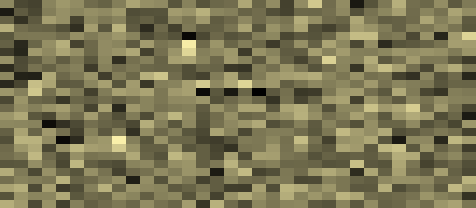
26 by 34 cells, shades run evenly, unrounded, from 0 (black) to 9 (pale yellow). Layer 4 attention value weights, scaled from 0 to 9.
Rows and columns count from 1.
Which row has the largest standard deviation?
18
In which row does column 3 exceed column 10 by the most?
23
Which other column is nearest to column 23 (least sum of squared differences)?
12
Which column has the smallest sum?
15
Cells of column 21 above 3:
23
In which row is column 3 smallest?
10
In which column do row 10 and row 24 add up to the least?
3
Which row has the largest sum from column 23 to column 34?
7
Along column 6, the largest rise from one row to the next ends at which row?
19
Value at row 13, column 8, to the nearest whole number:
4
